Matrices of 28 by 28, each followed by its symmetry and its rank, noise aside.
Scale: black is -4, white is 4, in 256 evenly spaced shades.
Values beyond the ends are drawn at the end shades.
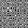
symmetric, rank four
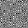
antisymmetric, rank four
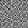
symmetric, rank four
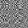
no symmetry, rank four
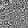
no symmetry, rank four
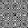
symmetric, rank three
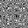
no symmetry, rank four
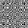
symmetric, rank three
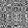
no symmetry, rank four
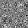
antisymmetric, rank four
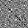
symmetric, rank four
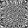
no symmetry, rank three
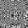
no symmetry, rank four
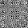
symmetric, rank three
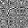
symmetric, rank four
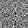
no symmetry, rank four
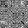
symmetric, rank four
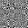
no symmetry, rank three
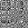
symmetric, rank three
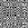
no symmetry, rank four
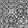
symmetric, rank three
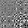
symmetric, rank three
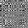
no symmetry, rank three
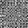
symmetric, rank three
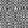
no symmetry, rank three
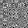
symmetric, rank four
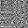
no symmetry, rank four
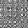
symmetric, rank three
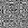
antisymmetric, rank four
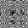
symmetric, rank three
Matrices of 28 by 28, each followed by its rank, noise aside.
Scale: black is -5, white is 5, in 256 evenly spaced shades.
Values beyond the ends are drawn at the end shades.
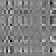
two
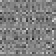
three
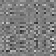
three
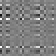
one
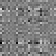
two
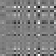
one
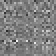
four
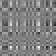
one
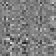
four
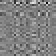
two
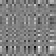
one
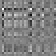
one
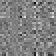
three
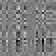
two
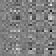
two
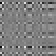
one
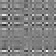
one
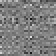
three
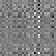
two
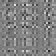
two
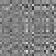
two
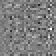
four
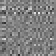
three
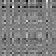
two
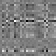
two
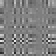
one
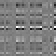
one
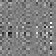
two
